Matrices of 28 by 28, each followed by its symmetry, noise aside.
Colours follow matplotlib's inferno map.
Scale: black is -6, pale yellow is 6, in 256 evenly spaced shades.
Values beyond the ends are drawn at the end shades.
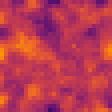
antisymmetric.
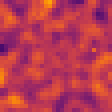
antisymmetric.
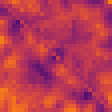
symmetric across the other diagonal.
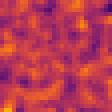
antisymmetric.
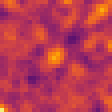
symmetric across the other diagonal.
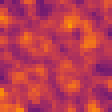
symmetric across the other diagonal.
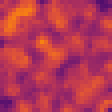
symmetric.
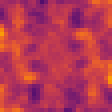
same after a half turn.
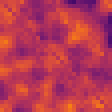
symmetric across the other diagonal.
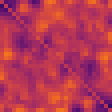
same after a half turn.
